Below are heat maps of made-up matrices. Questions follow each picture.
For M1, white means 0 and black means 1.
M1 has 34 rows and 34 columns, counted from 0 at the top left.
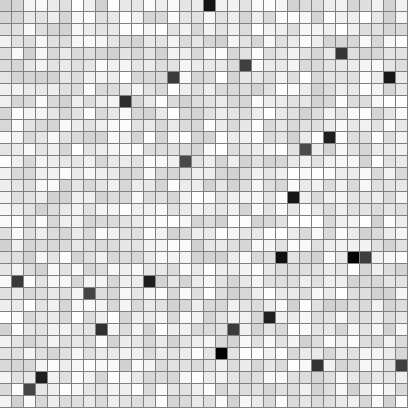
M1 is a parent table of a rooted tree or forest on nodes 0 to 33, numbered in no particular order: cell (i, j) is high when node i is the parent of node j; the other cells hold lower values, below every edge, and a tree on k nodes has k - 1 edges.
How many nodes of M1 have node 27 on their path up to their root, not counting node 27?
3
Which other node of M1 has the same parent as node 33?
26
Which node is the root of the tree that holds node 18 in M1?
21
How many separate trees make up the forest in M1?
10
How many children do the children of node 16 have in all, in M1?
1
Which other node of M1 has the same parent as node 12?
1
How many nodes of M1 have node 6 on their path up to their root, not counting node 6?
3
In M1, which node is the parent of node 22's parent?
30
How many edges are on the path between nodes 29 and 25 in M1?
4
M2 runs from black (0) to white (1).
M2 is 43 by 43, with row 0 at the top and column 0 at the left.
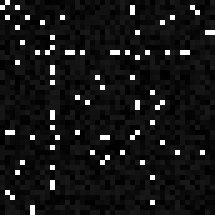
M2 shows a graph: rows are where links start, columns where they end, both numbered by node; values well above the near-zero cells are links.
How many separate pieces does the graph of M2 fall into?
3
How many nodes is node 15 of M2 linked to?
2
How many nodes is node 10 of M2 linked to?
12
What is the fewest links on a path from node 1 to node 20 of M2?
3
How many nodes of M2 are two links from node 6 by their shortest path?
4
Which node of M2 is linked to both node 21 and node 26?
node 27
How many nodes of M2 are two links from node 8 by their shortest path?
1
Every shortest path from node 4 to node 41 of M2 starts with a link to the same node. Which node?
node 32
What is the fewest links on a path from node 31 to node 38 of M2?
5
